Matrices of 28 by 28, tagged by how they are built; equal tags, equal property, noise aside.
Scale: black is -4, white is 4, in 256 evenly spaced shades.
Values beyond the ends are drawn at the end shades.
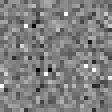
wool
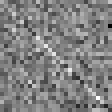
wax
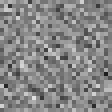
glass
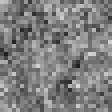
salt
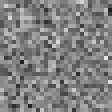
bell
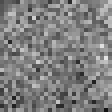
salt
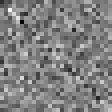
wax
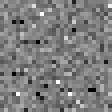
wool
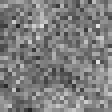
salt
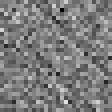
glass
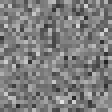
bell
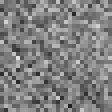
glass
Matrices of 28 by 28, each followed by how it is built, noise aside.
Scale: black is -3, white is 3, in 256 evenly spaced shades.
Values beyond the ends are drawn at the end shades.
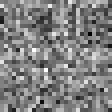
blocks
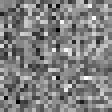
blocks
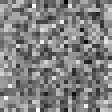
blocks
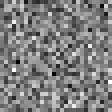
noise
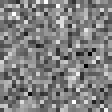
noise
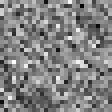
Toeplitz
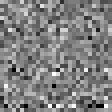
uneven rows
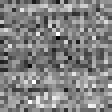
blocks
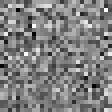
blocks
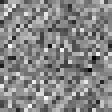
Hankel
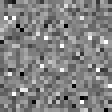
sparse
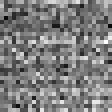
blocks
